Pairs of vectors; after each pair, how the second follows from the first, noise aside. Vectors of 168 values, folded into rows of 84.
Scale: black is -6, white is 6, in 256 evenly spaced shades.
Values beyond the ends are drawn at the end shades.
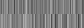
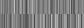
negated.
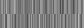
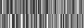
wrapped around, negated, scaled up.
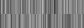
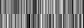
reversed, scaled up.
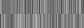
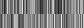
wrapped around, negated, scaled up.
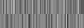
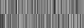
reversed.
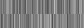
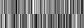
reversed, scaled up.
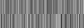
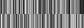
wrapped around, negated, scaled up.
